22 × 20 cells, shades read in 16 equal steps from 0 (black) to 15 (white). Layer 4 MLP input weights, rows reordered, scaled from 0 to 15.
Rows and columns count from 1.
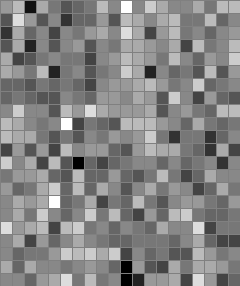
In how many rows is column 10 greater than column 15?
6
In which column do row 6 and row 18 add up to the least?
5
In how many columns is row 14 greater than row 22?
11
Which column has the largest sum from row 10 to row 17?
13
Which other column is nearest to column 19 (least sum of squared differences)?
9
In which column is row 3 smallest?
1
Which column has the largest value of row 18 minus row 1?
3
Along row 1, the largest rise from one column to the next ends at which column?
4
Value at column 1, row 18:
13
